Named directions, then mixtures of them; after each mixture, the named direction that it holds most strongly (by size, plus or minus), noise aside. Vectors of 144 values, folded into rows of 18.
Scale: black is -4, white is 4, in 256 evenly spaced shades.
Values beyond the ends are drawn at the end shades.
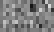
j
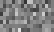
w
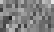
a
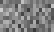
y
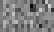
j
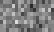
j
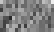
a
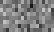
y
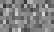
w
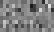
j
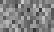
y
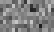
j
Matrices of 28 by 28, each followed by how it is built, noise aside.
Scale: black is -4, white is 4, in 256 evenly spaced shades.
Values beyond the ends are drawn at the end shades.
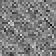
Toeplitz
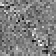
banded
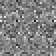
repeating columns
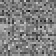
blocks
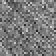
Toeplitz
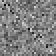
diagonal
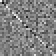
diagonal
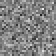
repeating columns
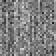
blocks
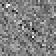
banded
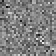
banded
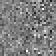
uneven columns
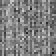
blocks
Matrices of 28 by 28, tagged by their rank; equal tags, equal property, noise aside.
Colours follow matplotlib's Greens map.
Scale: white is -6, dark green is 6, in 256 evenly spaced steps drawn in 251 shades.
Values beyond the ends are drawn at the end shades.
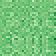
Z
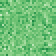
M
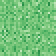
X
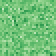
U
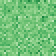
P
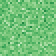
M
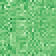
U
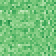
P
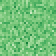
M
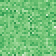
P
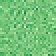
X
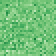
U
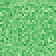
M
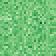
P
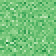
X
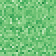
P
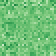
P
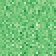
P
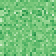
X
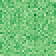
M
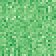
P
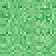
Z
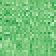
Z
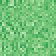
X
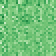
X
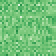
X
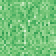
U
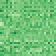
X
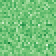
M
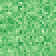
X
